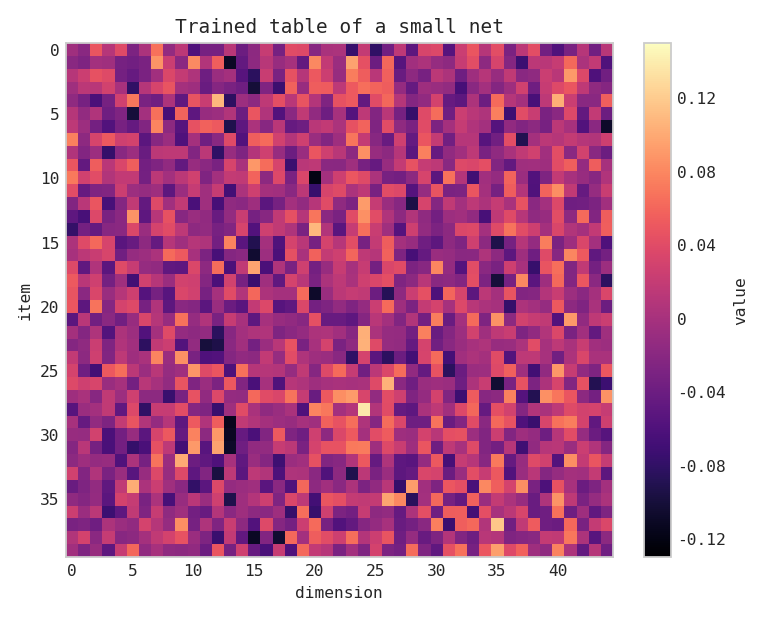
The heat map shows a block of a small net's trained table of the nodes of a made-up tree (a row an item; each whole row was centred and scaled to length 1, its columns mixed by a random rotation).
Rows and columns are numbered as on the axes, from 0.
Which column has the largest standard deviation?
12
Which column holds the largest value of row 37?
35
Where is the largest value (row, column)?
28, 24
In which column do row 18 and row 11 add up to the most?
40
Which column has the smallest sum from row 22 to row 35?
13
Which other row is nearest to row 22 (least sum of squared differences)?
8
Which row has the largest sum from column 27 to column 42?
39
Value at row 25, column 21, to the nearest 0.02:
0.04
